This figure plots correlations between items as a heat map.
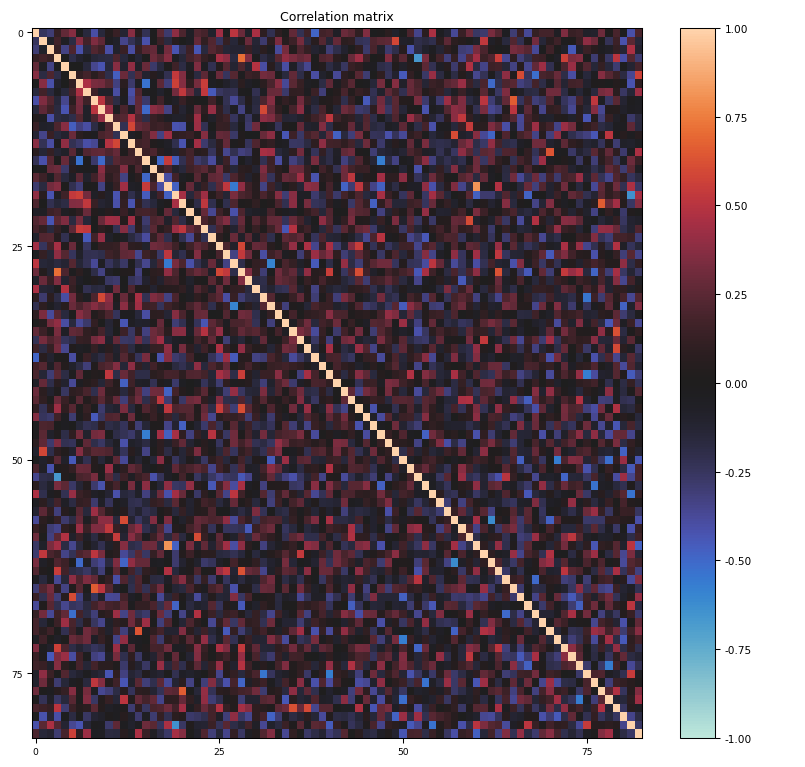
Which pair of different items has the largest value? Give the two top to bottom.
18, 60
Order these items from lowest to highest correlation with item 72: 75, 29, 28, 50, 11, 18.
75, 29, 50, 18, 11, 28
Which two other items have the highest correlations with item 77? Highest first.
20, 79
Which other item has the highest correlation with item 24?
47
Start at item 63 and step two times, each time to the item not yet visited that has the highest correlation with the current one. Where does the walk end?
3
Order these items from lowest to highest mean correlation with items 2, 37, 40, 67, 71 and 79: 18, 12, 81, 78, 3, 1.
1, 78, 81, 3, 12, 18
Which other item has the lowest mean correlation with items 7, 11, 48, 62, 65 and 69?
80
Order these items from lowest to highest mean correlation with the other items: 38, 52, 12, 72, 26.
52, 38, 12, 26, 72
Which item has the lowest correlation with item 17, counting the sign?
15
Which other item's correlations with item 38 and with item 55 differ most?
27
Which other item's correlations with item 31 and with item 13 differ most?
4
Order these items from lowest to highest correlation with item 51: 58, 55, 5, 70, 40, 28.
55, 70, 5, 28, 58, 40
